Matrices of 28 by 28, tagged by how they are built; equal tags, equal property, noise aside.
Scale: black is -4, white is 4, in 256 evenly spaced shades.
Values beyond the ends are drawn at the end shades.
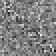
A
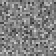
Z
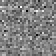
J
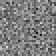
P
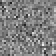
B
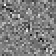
A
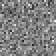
Z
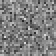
Z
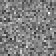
Z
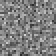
Z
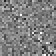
B
